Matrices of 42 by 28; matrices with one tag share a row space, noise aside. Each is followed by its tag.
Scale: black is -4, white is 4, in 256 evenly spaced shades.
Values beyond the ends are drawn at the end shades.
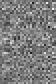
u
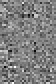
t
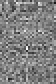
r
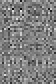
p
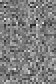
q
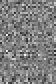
r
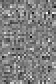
u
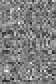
u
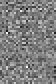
r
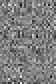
p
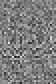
p
